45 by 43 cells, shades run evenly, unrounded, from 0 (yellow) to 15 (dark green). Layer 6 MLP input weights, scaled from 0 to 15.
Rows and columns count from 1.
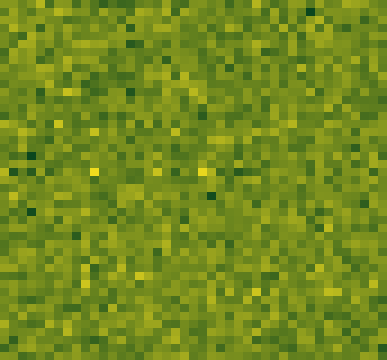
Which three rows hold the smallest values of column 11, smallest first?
22, 17, 33
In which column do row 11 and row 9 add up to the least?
6
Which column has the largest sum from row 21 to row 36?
26
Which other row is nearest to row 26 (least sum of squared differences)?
5
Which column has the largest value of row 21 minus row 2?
7
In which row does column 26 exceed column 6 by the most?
9
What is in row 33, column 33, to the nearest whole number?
10
